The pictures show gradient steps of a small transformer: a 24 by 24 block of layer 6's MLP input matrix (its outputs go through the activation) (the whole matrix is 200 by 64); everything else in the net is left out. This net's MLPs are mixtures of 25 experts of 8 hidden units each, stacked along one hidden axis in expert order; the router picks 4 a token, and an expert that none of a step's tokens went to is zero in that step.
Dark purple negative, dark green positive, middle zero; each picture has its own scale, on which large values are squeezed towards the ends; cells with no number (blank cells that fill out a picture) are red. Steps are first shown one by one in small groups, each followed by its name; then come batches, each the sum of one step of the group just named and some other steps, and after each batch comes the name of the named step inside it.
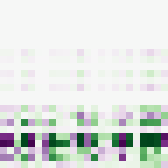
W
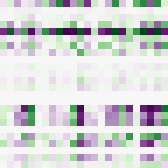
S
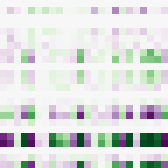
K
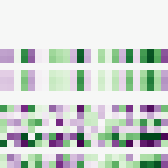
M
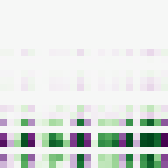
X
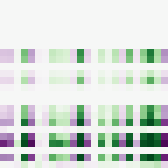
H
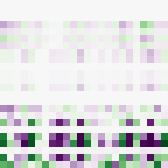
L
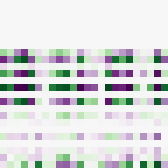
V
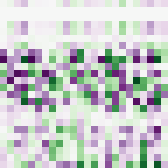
V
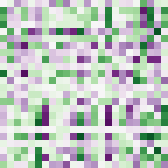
S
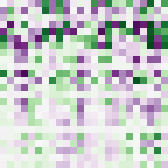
S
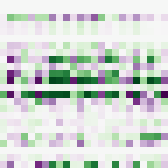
M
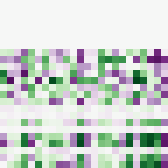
X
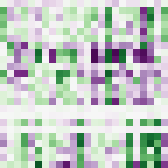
X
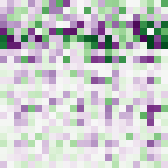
S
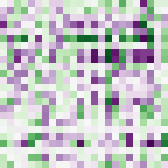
L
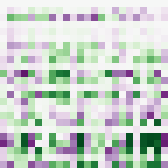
K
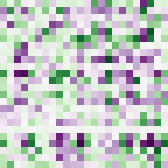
L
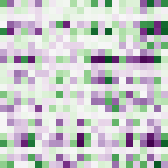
L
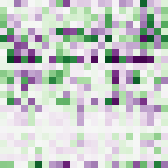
S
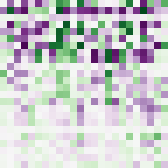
S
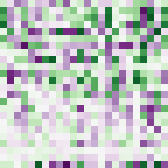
S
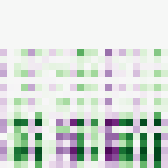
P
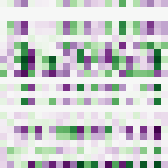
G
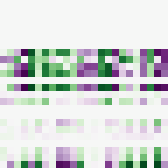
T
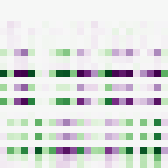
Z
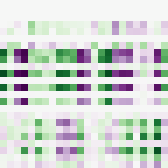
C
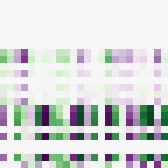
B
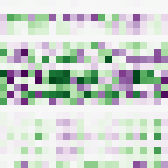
C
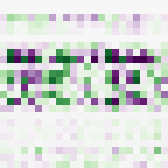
C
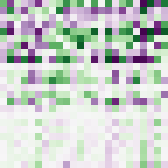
P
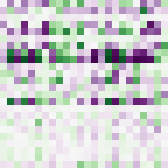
G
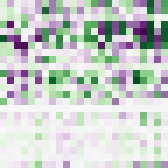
C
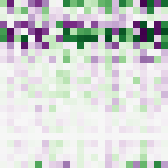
T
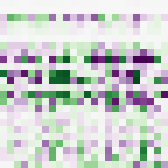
Z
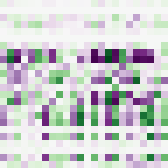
B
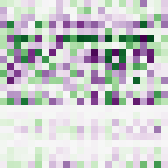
G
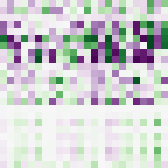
P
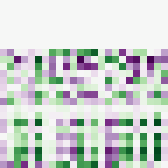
P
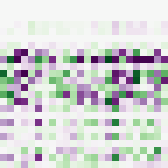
C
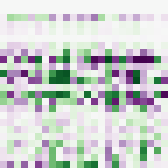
Z
